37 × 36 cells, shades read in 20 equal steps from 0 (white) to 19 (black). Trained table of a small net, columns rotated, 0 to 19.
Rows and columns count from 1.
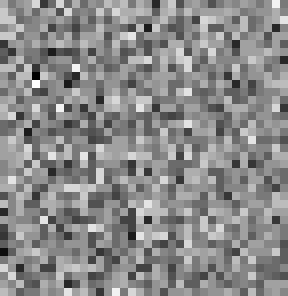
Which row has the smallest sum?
20
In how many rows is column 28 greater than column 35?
19
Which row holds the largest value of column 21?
31
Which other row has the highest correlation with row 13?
37
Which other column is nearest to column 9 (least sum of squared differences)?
17
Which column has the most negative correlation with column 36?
32
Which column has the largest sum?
12
